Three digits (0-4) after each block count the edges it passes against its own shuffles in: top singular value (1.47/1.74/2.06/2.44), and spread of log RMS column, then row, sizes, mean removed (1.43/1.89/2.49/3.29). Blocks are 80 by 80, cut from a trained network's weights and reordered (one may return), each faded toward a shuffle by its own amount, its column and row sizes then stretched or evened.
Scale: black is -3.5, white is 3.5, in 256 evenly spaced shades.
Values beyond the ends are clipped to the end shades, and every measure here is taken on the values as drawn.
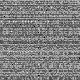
4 0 0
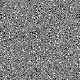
2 1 0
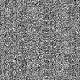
3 1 0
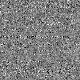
0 0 2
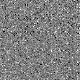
0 1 1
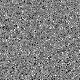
0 0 1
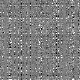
2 4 1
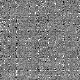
1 3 1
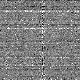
3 2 2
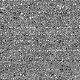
0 1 2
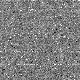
0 0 1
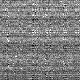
4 2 1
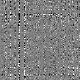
2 4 2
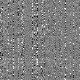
0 4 0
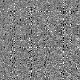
2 3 1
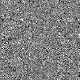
1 2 1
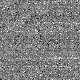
0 0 1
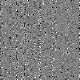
0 3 1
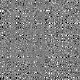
1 3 3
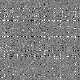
3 2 3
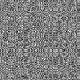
4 0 2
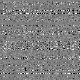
1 1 4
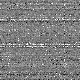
3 0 3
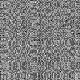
4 0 0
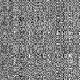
4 2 1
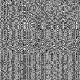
4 2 0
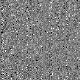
0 3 1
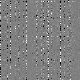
2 4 1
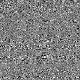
0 0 3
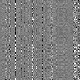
4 4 1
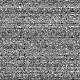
3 1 0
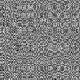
4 0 0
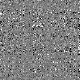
0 3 3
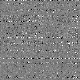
0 2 3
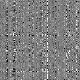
3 4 1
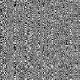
3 4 0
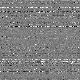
2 0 4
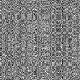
4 2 0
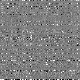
1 2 4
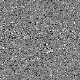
0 1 2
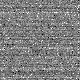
2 0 0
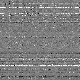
4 0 3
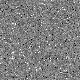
0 0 0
